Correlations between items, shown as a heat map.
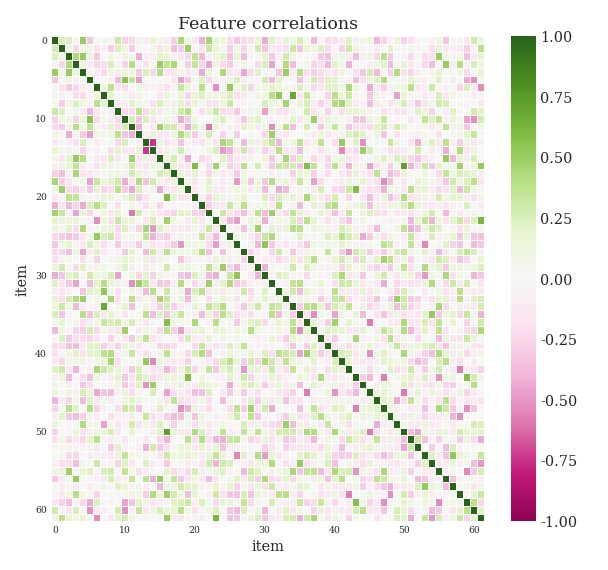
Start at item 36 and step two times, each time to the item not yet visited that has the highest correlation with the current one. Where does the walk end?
50
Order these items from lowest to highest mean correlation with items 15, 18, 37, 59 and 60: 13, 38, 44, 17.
13, 38, 17, 44
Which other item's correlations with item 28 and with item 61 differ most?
58
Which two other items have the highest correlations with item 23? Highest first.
61, 16
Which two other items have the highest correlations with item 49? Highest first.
33, 4
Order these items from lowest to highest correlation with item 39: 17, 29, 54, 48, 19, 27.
17, 29, 19, 48, 54, 27
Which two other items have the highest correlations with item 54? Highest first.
35, 31
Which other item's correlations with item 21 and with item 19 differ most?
32
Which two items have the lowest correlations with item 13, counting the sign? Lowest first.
14, 44
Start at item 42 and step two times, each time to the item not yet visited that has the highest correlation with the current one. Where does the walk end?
25
